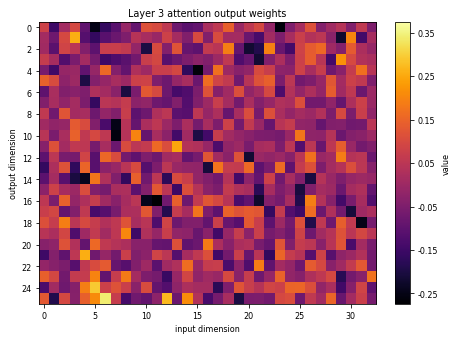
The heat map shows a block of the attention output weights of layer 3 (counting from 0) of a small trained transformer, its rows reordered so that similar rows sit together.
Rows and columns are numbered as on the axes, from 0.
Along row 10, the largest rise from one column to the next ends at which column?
8
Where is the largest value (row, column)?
25, 6
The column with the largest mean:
26
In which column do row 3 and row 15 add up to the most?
11
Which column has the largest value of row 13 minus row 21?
17
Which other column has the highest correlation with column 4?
23
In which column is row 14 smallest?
4
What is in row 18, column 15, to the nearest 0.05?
-0.05
